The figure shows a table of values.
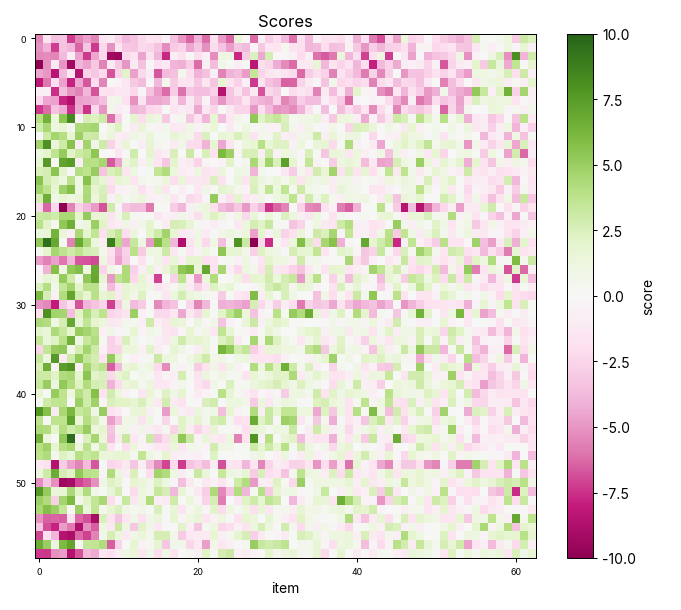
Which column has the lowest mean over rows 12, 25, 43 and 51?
54
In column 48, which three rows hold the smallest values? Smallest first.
19, 7, 36
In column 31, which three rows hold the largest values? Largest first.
14, 37, 43
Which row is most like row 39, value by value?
28
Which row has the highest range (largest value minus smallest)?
23
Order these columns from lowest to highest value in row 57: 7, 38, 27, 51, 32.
32, 38, 51, 7, 27
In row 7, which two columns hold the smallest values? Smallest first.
4, 3
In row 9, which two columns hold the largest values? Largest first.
4, 1
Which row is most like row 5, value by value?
8
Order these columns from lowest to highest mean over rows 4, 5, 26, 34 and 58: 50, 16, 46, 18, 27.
46, 16, 27, 50, 18
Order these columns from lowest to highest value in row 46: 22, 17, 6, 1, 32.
32, 17, 22, 6, 1
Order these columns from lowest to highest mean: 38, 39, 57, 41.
57, 41, 39, 38
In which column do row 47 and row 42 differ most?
16
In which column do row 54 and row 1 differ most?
60
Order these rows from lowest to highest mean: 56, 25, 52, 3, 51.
3, 25, 56, 51, 52
